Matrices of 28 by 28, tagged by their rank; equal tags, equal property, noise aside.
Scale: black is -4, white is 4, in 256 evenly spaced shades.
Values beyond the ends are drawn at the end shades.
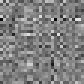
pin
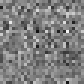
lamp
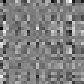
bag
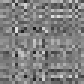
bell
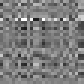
bag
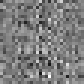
pin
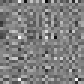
pin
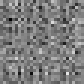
pin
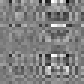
bag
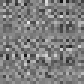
pin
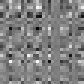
bag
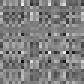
bag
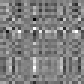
bag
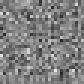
lamp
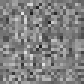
lamp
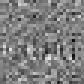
lamp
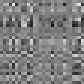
bag
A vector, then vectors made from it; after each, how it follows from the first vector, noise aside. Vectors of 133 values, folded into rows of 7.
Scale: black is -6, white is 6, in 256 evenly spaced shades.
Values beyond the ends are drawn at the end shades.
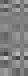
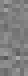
negated, shrunk.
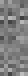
reversed, negated.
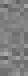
negated, shrunk.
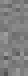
negated, shrunk.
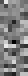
wrapped around, scaled up.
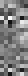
reversed, negated, scaled up.
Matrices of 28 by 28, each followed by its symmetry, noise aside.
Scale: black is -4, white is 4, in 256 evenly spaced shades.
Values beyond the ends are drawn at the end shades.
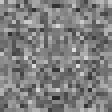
mirrored left to right.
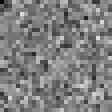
symmetric.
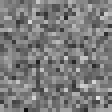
mirrored left to right.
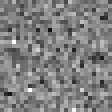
same after a half turn.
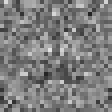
mirrored left to right.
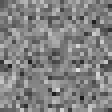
mirrored left to right.
